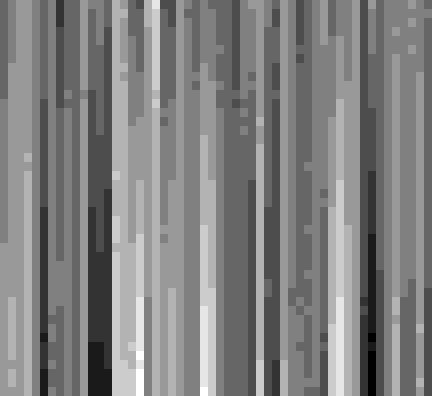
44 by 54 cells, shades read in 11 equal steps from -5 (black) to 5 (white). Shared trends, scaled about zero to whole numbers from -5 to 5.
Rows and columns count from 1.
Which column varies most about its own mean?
18
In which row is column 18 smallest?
1
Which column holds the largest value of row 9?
20
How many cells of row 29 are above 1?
12
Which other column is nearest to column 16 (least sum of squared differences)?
33
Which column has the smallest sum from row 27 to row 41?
47
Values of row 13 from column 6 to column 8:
-2 0 -1
